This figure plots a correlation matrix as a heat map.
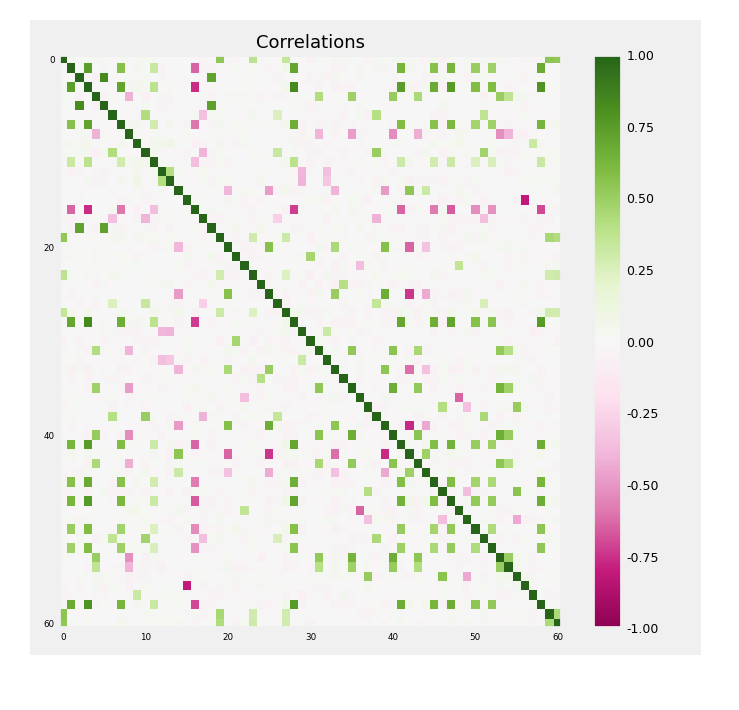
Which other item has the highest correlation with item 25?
39
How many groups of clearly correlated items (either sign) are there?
13
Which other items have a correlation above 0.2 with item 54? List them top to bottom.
4, 31, 35, 40, 43, 53
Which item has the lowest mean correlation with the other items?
16
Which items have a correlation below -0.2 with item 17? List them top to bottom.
6, 10, 26, 38, 51
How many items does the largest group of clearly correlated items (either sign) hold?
12
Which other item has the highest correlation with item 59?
0
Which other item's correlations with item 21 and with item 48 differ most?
36
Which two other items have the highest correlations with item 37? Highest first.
55, 46
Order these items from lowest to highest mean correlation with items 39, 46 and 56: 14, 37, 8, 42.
42, 14, 8, 37
